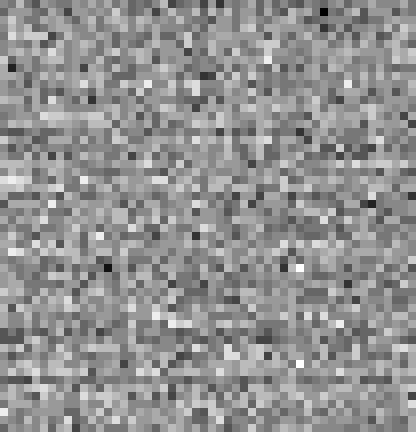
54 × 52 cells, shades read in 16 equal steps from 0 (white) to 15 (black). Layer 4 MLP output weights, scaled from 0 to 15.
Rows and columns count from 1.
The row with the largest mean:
48
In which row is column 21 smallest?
23
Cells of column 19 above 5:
36
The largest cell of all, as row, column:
2, 41
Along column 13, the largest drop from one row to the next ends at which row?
30
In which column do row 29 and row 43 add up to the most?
34
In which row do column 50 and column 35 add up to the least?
6
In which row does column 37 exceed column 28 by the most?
32
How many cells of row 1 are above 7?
23
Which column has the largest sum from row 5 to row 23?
38
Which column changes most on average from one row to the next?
25
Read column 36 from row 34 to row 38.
12 7 6 7 6
